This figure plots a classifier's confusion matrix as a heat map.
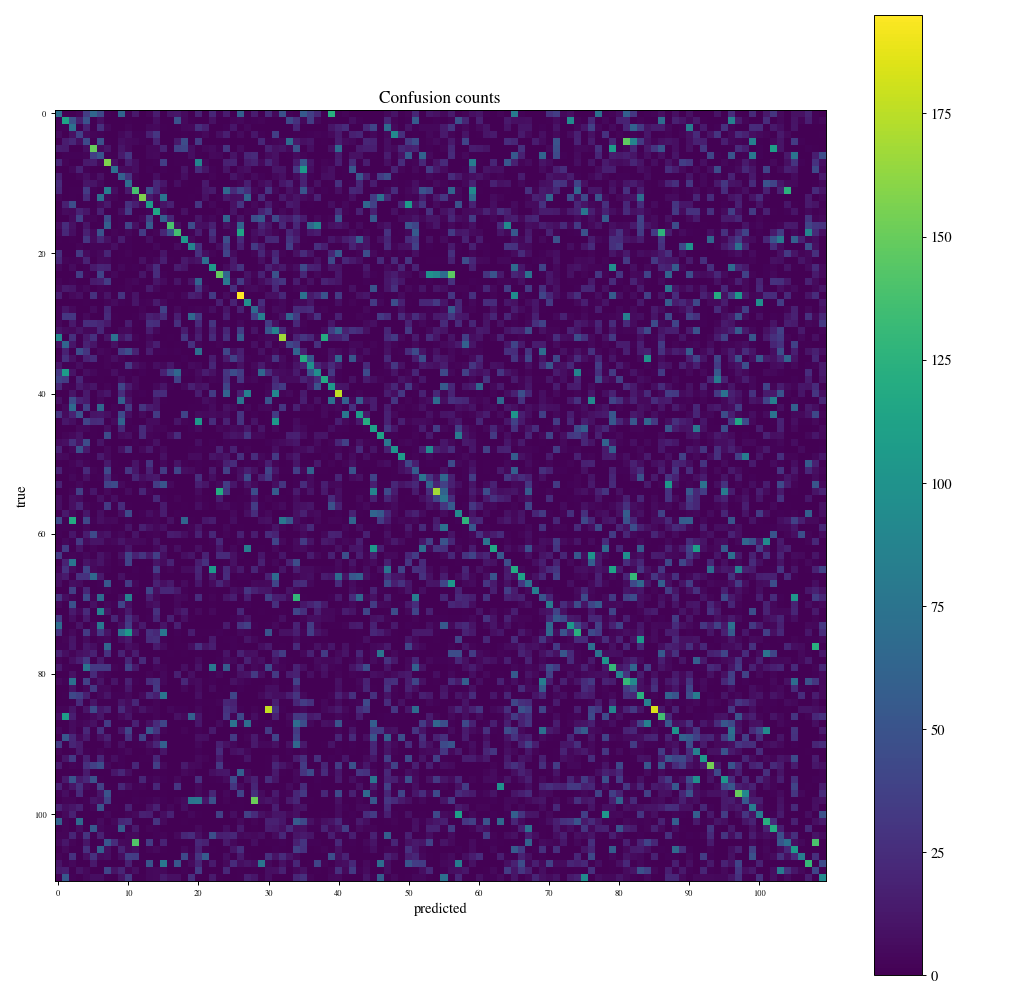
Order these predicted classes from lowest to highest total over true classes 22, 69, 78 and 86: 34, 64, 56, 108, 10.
56, 64, 108, 10, 34
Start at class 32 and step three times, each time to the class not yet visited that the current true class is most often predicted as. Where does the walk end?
26
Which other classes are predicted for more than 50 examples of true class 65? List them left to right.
22, 47, 79, 93, 97
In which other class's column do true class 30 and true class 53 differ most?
87
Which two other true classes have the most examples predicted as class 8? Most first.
32, 53
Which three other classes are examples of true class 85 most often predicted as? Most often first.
30, 79, 51
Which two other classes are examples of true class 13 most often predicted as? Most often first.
50, 44
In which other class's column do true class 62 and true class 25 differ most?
91
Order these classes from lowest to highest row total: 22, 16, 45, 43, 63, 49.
49, 45, 22, 43, 63, 16
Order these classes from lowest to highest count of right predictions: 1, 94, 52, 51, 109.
94, 51, 52, 109, 1
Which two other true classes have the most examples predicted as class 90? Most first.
19, 2
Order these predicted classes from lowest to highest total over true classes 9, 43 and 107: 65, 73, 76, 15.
76, 73, 15, 65
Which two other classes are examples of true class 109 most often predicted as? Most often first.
75, 55
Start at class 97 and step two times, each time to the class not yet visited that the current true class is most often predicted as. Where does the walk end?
28
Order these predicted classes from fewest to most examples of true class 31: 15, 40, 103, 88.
15, 88, 103, 40
